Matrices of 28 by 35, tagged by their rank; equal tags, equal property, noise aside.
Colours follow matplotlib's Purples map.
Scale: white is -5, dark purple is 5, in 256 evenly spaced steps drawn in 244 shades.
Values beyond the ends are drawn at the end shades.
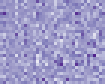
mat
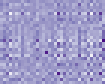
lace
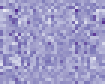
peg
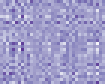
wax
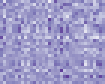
peg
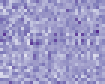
peg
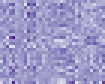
peg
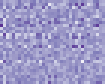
wax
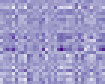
lace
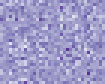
mat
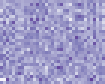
mat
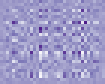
lace
